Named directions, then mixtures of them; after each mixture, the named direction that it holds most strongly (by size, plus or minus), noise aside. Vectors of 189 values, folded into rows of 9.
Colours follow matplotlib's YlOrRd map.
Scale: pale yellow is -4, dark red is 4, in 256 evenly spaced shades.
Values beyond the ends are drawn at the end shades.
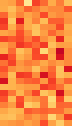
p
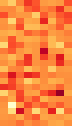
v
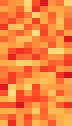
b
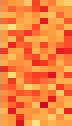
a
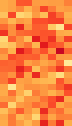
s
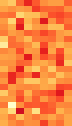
v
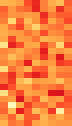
v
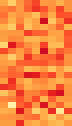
v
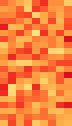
b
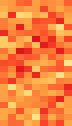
s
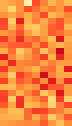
p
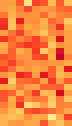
p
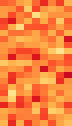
b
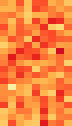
s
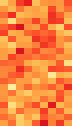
s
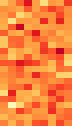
b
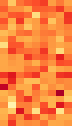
v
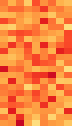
a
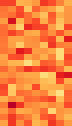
b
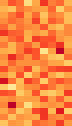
v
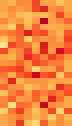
a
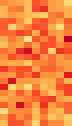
b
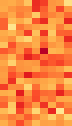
v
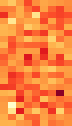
v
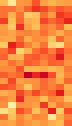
v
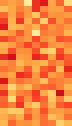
p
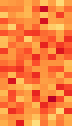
a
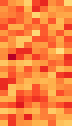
b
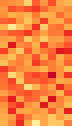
a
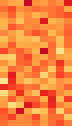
p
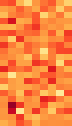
v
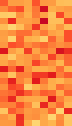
a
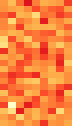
v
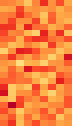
b
